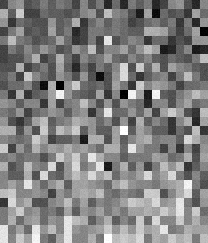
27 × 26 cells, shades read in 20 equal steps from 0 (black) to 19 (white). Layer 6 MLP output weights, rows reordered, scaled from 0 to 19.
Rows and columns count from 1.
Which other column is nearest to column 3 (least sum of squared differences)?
15
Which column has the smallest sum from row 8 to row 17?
2
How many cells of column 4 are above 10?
8
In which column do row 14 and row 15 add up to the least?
22
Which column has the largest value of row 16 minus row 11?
19
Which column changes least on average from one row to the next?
9
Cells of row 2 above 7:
12
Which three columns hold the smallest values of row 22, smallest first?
7, 21, 25
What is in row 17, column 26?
11
